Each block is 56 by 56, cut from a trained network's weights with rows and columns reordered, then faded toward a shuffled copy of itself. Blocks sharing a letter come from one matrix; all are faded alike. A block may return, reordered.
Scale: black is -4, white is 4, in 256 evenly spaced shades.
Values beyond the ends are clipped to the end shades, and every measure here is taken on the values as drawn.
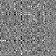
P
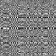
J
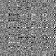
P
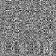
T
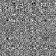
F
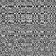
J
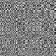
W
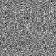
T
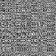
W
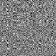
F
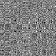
F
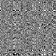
P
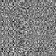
W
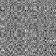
F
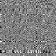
P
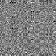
F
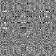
P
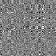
P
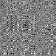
P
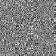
T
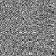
T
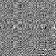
F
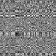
J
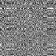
J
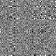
P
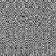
W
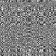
W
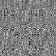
P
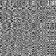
W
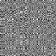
W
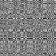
J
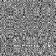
T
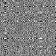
P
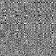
P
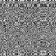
J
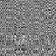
W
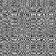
J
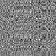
F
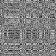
J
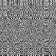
J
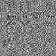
T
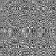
W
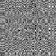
F
